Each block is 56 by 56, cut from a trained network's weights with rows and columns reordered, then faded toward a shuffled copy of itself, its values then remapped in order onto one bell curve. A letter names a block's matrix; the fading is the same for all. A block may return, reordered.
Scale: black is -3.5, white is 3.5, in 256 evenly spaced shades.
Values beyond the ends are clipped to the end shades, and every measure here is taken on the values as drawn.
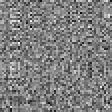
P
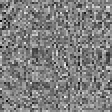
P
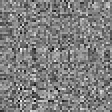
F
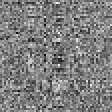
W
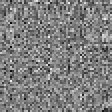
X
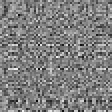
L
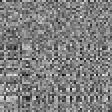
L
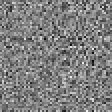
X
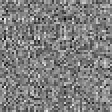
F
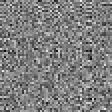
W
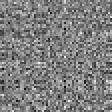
W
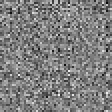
W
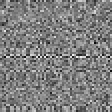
L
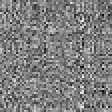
F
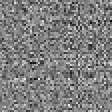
P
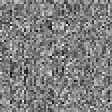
F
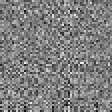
P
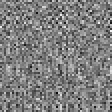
W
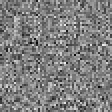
X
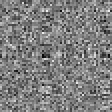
W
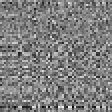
L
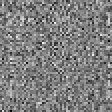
X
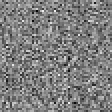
F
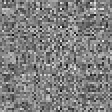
F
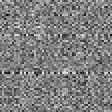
L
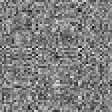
W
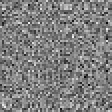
W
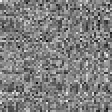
P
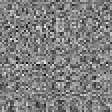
F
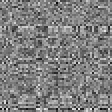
L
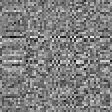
L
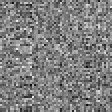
X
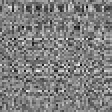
L
